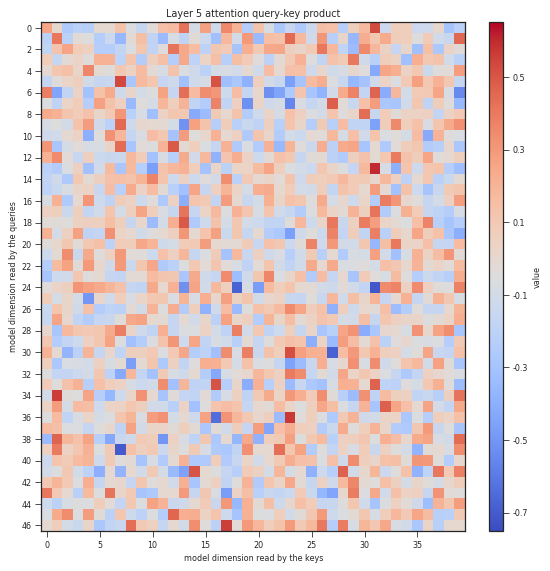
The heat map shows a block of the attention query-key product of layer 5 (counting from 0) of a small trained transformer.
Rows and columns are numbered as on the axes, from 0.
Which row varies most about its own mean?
6
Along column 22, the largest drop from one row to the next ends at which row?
36
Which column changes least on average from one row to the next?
3
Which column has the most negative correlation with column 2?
17
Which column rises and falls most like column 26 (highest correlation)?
21
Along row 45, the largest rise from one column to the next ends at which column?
12
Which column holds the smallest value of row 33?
19
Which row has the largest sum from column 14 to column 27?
46
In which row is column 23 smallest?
7
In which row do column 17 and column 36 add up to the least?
43
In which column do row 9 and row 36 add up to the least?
16
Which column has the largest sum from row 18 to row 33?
35
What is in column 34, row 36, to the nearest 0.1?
-0.3
